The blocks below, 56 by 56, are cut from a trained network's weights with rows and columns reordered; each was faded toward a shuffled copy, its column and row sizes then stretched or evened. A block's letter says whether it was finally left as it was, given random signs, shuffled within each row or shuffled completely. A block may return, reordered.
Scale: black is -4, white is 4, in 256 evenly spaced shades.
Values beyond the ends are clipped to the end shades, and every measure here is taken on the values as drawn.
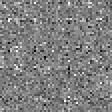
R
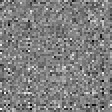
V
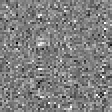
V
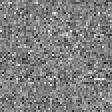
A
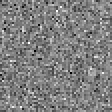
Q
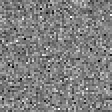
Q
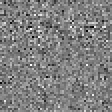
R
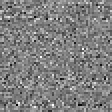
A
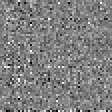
R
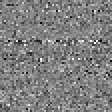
A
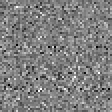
A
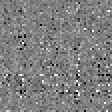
R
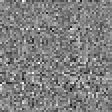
V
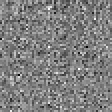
V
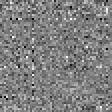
V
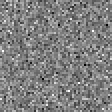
Q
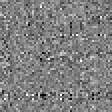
V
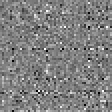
R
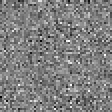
V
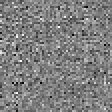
V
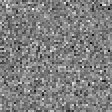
A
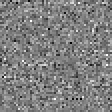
A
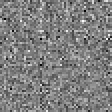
R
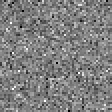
Q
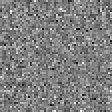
A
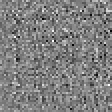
V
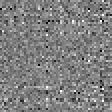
V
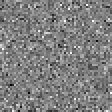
A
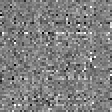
V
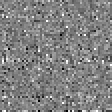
R
